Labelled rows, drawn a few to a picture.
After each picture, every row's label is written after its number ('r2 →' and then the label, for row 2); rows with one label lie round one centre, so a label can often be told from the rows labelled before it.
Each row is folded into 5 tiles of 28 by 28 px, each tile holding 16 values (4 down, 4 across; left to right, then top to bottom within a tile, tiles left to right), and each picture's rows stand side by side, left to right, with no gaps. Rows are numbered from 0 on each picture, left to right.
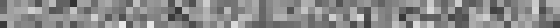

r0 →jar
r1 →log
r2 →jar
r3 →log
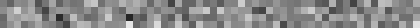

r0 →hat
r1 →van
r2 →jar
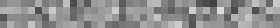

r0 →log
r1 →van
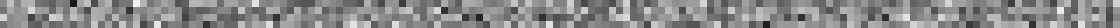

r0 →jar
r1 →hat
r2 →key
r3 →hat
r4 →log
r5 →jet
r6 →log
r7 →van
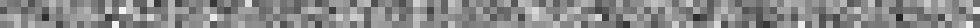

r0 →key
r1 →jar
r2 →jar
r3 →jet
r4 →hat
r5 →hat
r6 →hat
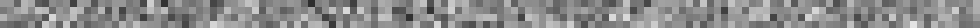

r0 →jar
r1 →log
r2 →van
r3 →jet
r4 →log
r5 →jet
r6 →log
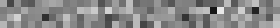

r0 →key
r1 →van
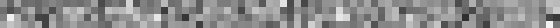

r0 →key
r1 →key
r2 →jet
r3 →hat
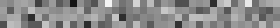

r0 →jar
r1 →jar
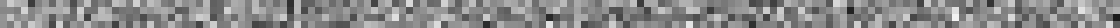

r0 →van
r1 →log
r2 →jet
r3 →hat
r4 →hat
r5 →van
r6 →jet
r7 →hat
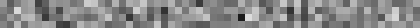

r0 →hat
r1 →jet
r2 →jet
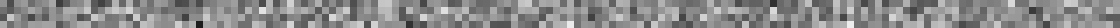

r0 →key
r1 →key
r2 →log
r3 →jar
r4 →log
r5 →jar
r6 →log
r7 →hat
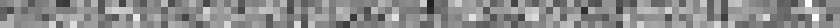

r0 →key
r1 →key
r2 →jet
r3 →jet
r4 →key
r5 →jet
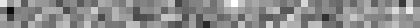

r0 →jet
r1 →hat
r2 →key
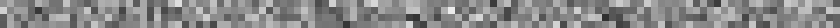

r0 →log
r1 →jet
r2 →hat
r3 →jar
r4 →hat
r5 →hat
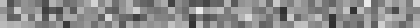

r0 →hat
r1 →van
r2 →van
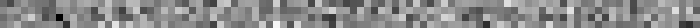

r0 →hat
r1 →jar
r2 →van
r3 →hat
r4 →log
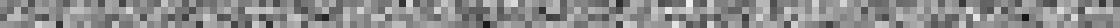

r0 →key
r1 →key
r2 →key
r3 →hat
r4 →key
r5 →log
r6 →key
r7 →key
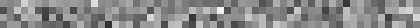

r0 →hat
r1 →van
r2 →key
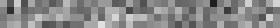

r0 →jet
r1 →jar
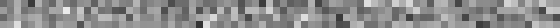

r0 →van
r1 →key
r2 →hat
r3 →hat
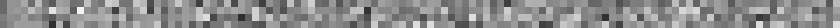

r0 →van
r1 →jet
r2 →jar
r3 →log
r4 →key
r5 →van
